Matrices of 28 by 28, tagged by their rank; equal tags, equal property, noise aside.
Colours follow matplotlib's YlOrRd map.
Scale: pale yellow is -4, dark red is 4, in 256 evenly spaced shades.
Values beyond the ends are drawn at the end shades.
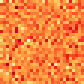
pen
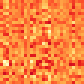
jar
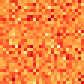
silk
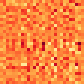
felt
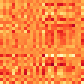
jar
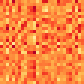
jar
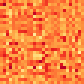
silk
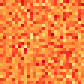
pen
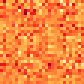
silk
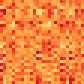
jar
